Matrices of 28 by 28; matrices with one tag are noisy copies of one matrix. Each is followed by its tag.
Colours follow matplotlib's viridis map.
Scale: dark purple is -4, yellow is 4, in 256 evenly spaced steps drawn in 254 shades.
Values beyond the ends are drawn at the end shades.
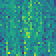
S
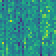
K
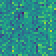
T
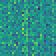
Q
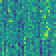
K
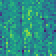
S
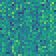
T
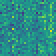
T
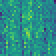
S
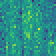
S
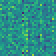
Q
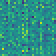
Q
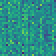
Q
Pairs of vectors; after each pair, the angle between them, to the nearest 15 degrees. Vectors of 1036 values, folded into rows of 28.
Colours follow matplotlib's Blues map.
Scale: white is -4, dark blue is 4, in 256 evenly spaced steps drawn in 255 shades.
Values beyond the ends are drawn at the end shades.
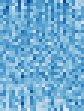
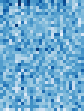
60 degrees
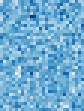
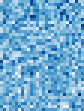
30 degrees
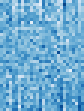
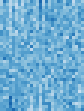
105 degrees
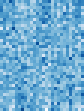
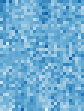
45 degrees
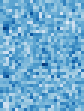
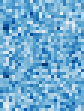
15 degrees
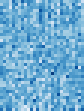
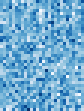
150 degrees
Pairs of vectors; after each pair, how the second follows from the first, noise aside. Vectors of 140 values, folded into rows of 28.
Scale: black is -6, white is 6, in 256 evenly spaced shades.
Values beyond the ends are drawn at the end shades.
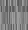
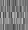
wrapped around, negated.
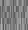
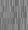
wrapped around, negated, shrunk.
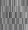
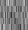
wrapped around, negated.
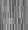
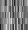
scaled up.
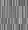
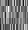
reversed, scaled up.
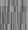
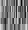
reversed, scaled up.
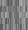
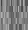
reversed.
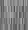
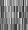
scaled up.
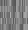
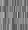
reversed.
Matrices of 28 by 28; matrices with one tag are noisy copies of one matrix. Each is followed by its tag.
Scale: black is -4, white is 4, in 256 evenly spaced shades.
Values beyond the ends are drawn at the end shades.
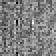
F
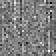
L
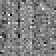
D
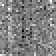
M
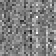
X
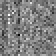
D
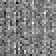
F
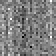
M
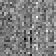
X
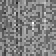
F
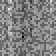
M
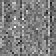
L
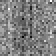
M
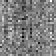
M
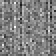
L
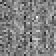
X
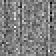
L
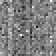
M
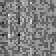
D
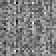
F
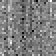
M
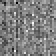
F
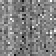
M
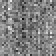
M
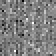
F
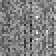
X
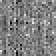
F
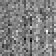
X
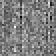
L
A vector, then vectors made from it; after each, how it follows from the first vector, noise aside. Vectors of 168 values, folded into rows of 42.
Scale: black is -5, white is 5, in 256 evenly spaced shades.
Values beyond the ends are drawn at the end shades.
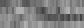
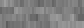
wrapped around, negated, shrunk.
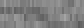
reversed, shrunk.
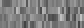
sign-scrambled.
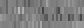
partly zeroed.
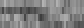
reversed.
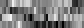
wrapped around, scaled up.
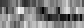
scaled up.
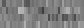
partly zeroed.
